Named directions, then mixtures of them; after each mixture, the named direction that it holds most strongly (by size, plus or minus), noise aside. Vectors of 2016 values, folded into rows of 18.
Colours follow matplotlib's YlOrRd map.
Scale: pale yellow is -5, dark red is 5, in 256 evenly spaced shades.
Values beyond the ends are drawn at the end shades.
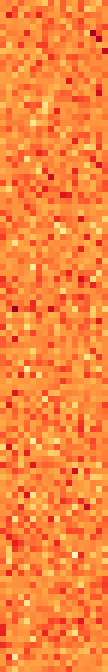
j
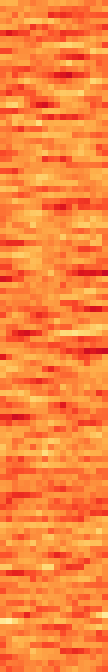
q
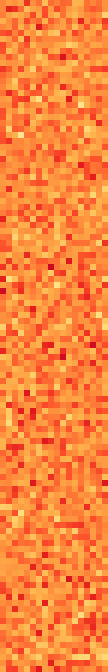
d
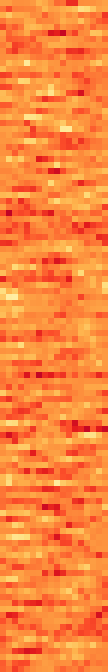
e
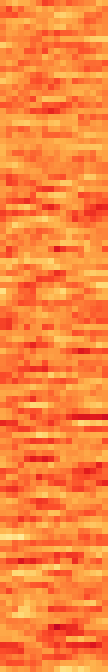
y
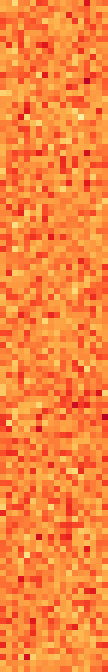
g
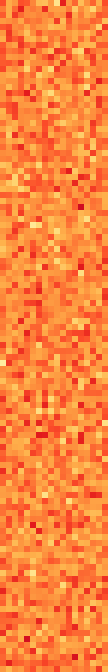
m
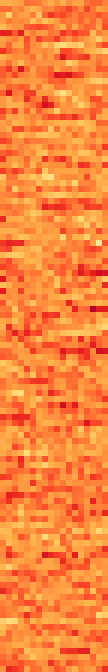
q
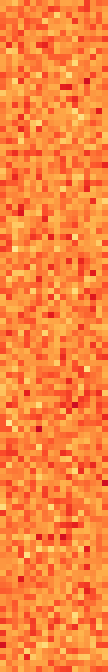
g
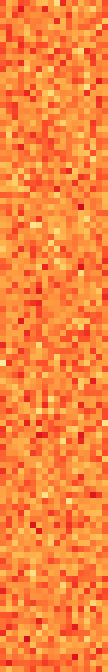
m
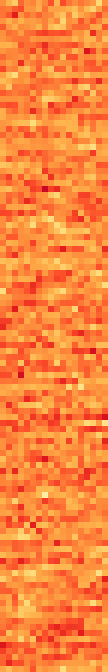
y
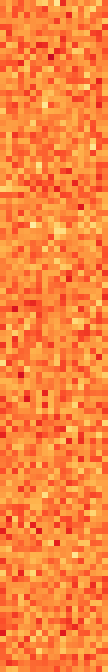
m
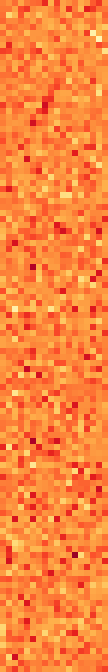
j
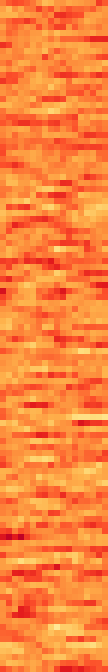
y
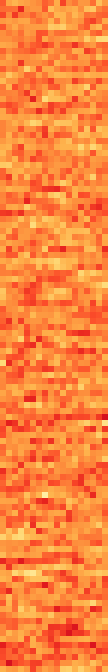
y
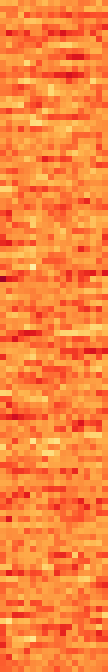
q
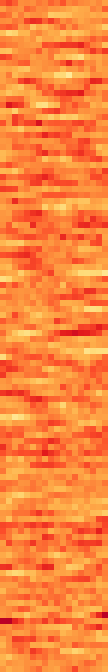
q
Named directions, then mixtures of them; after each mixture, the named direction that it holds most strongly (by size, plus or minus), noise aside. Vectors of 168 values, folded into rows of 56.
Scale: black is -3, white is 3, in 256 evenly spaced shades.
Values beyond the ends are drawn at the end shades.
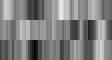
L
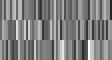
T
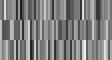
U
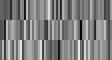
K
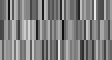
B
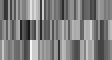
L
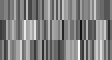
K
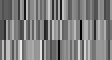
K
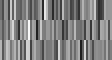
B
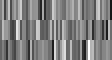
T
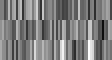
T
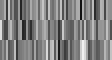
B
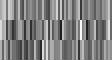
K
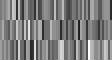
T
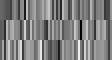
K
